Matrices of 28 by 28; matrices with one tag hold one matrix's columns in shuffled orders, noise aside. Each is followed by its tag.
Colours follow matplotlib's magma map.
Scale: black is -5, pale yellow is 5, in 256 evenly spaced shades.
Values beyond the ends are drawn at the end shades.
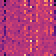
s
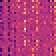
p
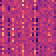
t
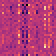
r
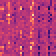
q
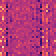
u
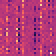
t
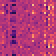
r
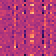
r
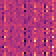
u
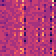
t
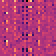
p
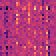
q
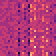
u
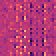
u
